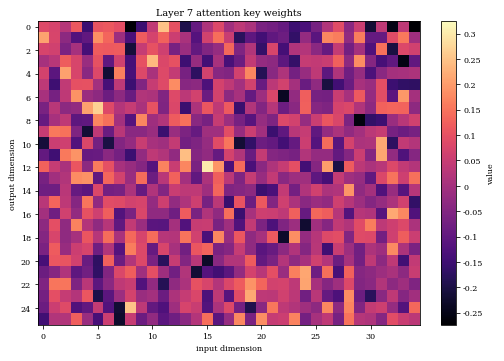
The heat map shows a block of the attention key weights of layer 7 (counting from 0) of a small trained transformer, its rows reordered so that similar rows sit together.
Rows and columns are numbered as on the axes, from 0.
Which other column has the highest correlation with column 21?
23
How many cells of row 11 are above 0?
11
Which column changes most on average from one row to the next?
26
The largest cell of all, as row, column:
12, 15
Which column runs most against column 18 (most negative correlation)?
17
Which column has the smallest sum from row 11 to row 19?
24
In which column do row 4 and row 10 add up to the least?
6
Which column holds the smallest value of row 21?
14
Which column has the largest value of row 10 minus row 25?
31
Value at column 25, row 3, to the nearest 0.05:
0.05
